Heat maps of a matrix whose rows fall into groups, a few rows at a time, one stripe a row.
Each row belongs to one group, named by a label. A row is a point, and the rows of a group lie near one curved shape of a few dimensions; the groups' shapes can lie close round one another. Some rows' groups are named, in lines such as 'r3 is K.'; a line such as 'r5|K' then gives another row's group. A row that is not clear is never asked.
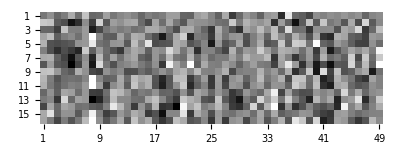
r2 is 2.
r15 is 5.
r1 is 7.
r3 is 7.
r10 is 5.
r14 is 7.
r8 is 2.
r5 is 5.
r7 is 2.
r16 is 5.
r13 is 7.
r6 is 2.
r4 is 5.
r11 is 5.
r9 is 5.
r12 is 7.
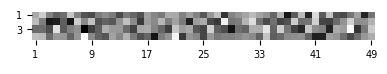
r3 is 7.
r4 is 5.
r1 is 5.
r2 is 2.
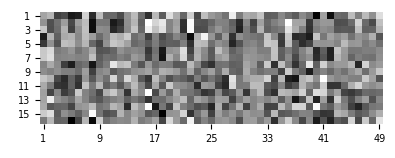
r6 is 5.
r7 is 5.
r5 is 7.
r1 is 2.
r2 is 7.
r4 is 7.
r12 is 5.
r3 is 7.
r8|2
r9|7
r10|2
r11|2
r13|5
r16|2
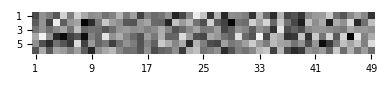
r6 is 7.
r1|7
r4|2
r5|2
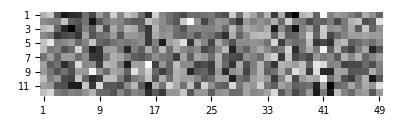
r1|2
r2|7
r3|2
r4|2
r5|5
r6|5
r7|7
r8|5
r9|5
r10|5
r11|2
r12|5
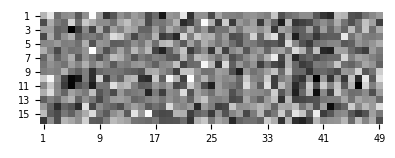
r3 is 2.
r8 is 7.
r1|5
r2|7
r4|7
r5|7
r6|5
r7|7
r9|7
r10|2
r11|2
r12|5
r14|2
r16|7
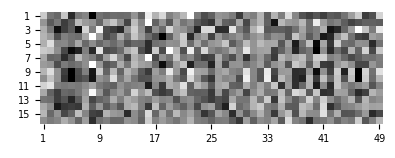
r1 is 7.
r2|5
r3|2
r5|5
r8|5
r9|2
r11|5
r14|2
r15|5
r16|7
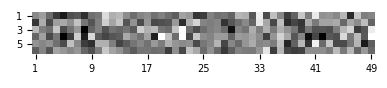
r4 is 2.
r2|7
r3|7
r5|5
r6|7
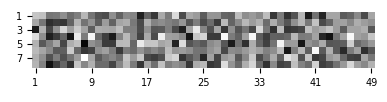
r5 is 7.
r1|5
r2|2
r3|7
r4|2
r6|5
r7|5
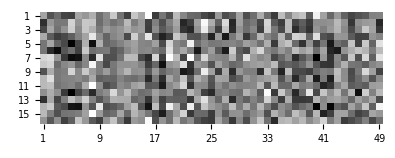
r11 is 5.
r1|5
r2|7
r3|7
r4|5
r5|2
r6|2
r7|2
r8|5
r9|7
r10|5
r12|2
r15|5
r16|5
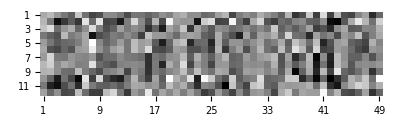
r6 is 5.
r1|5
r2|2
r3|5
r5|5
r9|5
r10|2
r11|2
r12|5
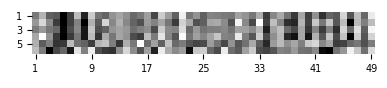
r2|2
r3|2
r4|2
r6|2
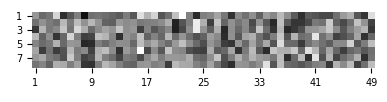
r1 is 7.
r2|7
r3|7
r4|5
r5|7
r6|5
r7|5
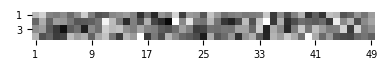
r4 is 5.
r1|5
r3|2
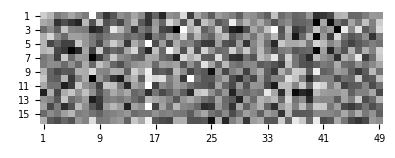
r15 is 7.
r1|5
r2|2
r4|5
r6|2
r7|7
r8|7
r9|5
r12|7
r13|7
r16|5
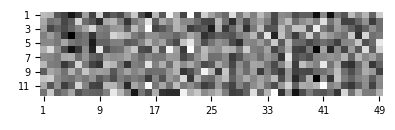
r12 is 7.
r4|2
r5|7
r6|2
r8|5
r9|7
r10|5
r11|5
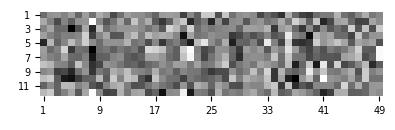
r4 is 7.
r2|5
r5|7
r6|7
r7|7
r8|5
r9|2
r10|2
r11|7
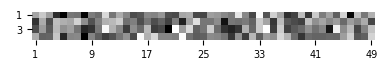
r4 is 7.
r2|7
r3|7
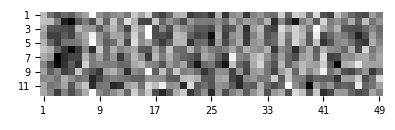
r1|5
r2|2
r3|5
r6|2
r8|2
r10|7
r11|7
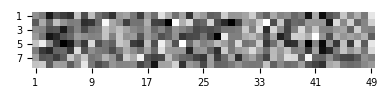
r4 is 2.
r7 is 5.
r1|2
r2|7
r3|2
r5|2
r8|5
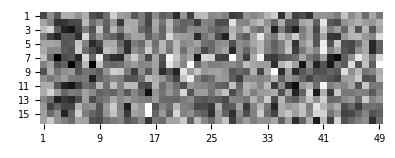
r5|5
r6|5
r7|2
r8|2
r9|7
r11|2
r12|5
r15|5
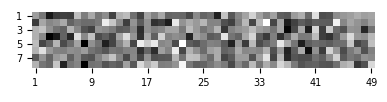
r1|2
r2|7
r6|5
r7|7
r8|7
